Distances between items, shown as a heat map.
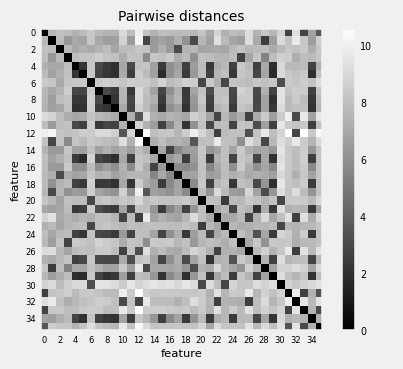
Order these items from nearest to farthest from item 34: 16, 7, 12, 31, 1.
7, 16, 1, 31, 12
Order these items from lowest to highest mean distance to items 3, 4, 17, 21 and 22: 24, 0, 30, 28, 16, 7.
24, 7, 16, 28, 0, 30
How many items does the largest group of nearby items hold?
13
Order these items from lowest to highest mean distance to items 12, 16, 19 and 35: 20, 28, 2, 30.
28, 2, 20, 30
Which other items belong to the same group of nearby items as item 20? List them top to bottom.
6, 23, 30
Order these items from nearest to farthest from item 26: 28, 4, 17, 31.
17, 4, 28, 31
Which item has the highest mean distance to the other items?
30
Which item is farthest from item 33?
12
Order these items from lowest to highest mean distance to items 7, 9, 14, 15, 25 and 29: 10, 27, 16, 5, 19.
5, 27, 16, 19, 10
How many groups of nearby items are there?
8
